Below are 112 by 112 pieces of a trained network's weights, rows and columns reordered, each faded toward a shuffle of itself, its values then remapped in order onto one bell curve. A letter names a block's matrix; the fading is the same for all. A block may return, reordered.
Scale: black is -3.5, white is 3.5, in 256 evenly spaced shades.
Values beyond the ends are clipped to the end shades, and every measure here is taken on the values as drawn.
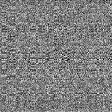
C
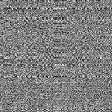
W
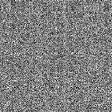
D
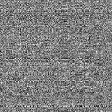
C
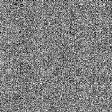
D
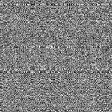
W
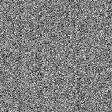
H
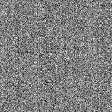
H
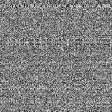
C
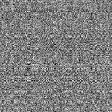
C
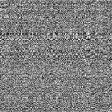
C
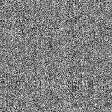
D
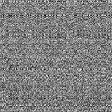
W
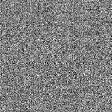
D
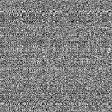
C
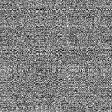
C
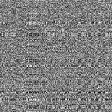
W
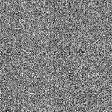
D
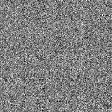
D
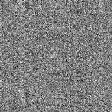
H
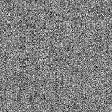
H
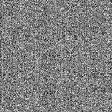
H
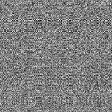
W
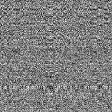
C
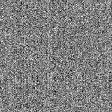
H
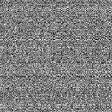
C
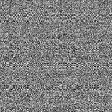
W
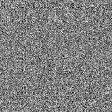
D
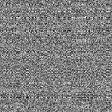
W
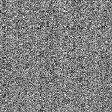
D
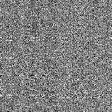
D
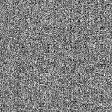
H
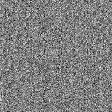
H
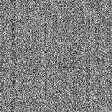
H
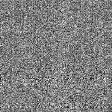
D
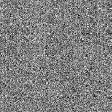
D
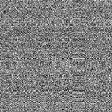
C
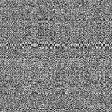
W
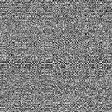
C
